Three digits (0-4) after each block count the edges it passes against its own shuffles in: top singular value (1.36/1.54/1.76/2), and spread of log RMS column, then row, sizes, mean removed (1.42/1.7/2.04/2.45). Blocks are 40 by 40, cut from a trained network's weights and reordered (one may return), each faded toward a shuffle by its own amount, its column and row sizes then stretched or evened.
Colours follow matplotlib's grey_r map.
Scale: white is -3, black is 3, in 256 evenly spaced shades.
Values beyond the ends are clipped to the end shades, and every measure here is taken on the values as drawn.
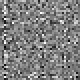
2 2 2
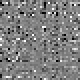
0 3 4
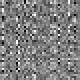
4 4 2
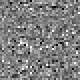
0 2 1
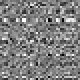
4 2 4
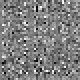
0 4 2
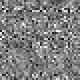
1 1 4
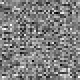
3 0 2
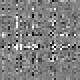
1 4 4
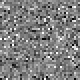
0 0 2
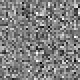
2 3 1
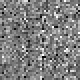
0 2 0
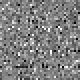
1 0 1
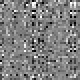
3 3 3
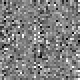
0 4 0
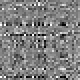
4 2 4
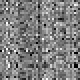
3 1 2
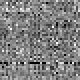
2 0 1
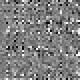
1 4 4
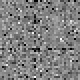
0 0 0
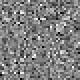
2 0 0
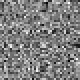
3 0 3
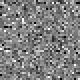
2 0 1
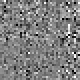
1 3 2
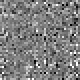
1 3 2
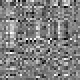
4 3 3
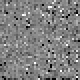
1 2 0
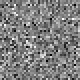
0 1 2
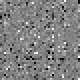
0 2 0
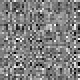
4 4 3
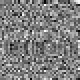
3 1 1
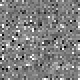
0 1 3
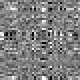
4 3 4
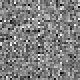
1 2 0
